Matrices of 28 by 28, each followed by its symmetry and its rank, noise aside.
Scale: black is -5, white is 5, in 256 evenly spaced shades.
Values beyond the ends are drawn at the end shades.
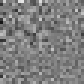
antisymmetric, rank four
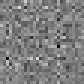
no symmetry, rank four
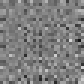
no symmetry, rank five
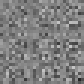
no symmetry, rank four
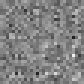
symmetric, rank six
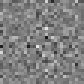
antisymmetric, rank four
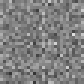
no symmetry, rank six
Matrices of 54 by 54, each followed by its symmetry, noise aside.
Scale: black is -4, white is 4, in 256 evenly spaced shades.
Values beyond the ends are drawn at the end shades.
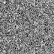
mirrored top to bottom.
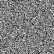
antisymmetric.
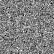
same after a half turn.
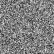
antisymmetric.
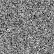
no symmetry.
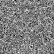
mirrored left to right.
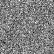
same after a half turn.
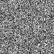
mirrored top to bottom.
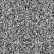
mirrored left to right.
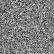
no symmetry.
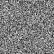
same after a half turn.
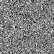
mirrored top to bottom.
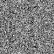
mirrored top to bottom.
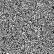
antisymmetric.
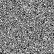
no symmetry.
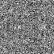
mirrored top to bottom.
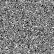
no symmetry.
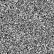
same after a half turn.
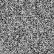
symmetric across the other diagonal.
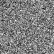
symmetric.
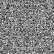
mirrored left to right.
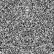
mirrored left to right.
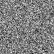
no symmetry.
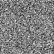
antisymmetric.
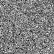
symmetric.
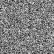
antisymmetric.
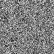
no symmetry.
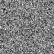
mirrored left to right.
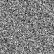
symmetric across the other diagonal.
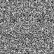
mirrored left to right.
